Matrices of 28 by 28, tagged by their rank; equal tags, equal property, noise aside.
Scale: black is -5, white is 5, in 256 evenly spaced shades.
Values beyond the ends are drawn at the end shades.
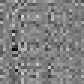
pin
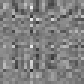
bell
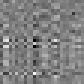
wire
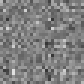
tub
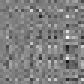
wire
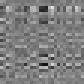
wire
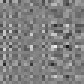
wire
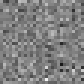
pin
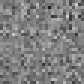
tub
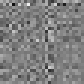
bell
